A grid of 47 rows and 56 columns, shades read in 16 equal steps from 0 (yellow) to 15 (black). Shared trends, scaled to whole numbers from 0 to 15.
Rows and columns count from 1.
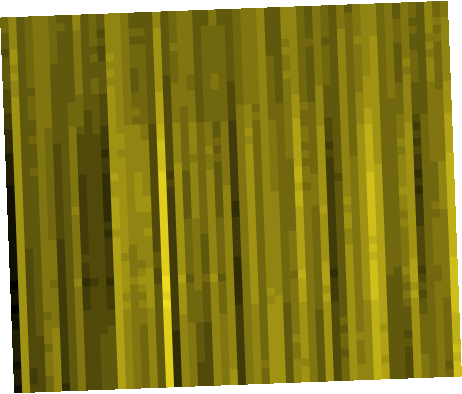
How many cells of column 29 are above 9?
38
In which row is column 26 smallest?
34
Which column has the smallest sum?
20
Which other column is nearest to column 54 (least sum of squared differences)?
36
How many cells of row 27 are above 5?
42
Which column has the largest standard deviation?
1
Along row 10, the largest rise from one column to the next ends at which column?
21
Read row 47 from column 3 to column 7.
10 10 8 6 12
